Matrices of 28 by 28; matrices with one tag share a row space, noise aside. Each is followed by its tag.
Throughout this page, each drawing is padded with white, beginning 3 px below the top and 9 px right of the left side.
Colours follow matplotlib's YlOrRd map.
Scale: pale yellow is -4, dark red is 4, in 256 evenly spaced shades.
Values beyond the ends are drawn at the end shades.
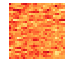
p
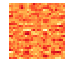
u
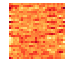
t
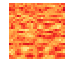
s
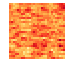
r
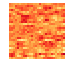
s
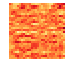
r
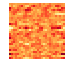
u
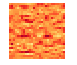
s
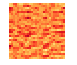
u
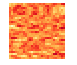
p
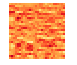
s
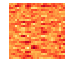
r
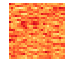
p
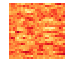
s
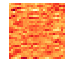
p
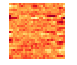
t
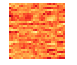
t
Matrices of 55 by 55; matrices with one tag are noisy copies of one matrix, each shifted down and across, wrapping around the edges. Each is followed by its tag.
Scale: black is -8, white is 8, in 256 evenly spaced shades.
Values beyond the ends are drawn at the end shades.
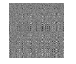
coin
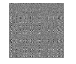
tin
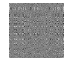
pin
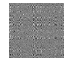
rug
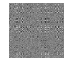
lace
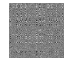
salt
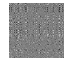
coin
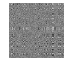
pin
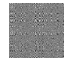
rug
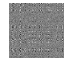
tin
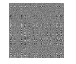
salt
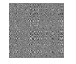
rug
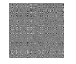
salt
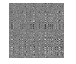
coin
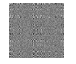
rug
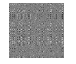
coin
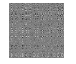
salt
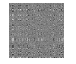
pin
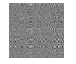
rug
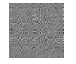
lace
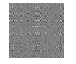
rug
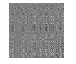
coin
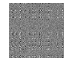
tin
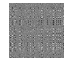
coin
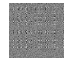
tin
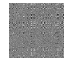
lace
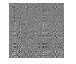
lace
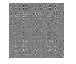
lace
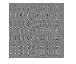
tin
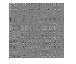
salt
